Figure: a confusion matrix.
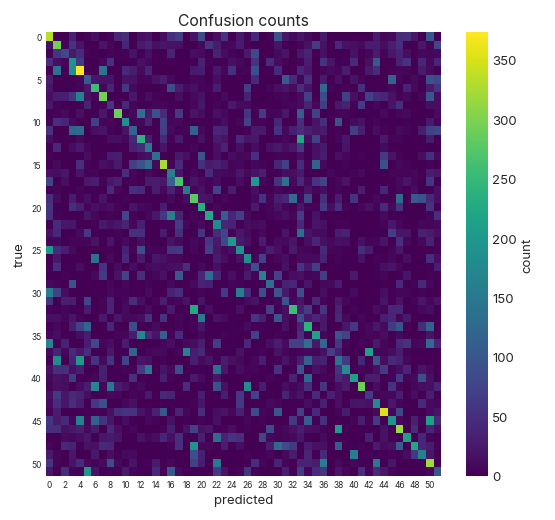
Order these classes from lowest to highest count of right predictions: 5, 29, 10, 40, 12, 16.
5, 29, 16, 10, 40, 12
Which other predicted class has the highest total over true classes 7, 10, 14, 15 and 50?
36
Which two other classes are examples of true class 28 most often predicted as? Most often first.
21, 17
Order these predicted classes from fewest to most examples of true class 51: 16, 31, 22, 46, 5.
46, 31, 22, 16, 5
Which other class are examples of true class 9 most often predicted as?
12
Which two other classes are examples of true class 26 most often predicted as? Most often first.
6, 28
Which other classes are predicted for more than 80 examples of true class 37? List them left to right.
11, 18, 42
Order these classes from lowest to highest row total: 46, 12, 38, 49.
49, 12, 46, 38
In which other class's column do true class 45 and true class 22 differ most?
50
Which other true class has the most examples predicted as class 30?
48
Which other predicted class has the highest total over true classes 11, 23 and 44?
33
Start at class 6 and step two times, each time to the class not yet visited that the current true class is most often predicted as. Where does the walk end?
0
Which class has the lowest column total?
37
